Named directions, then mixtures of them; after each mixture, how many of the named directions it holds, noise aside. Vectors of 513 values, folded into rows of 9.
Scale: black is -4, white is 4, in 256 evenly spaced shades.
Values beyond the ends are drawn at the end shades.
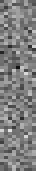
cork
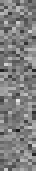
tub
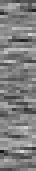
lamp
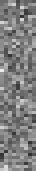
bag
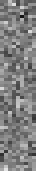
two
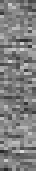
two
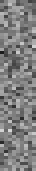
three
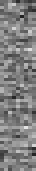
three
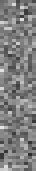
one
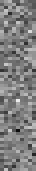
one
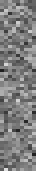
one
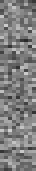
two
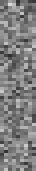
four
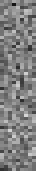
two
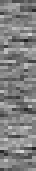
one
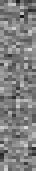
three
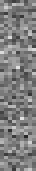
two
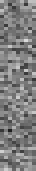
two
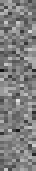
one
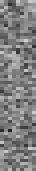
four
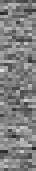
three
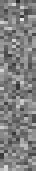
one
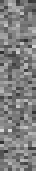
four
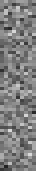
three
